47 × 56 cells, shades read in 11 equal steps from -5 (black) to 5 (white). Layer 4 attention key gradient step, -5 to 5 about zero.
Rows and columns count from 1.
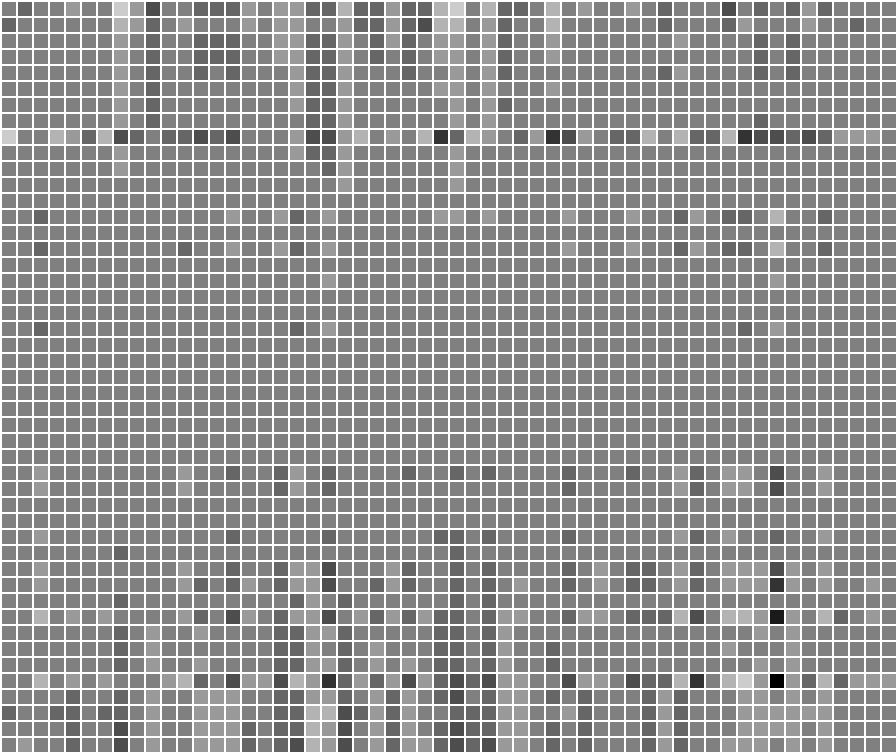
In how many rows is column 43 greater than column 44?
10
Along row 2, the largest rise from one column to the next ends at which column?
28
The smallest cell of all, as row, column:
43, 49
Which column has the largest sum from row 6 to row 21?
22
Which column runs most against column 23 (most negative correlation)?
51
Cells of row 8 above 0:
4
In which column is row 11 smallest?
21
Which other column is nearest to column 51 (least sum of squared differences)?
9
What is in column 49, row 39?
-4
